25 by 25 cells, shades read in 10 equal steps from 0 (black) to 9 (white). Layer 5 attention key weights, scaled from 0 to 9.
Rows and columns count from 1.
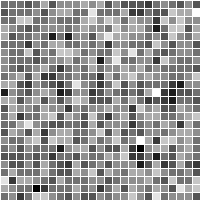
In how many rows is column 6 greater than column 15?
9
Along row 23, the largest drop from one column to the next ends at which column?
2
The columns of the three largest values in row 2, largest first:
25, 12, 22
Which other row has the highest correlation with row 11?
13
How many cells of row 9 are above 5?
4
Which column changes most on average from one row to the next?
20
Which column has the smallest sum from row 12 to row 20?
17
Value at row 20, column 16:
7
